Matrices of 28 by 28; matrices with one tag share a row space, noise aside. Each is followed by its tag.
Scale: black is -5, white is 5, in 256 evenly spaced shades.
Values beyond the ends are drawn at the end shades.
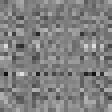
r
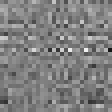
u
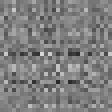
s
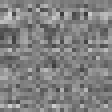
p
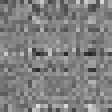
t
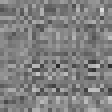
t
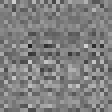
s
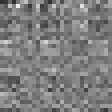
p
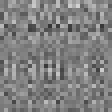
s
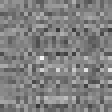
t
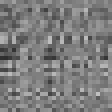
p
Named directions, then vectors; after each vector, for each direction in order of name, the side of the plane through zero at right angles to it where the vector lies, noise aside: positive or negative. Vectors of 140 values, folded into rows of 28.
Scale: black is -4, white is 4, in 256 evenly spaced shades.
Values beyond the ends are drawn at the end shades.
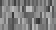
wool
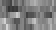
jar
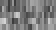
positive, positive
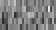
negative, negative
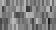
negative, negative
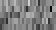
negative, negative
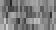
positive, negative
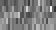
positive, positive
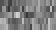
positive, positive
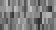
negative, positive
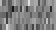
positive, negative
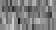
positive, negative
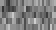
positive, negative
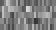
negative, positive
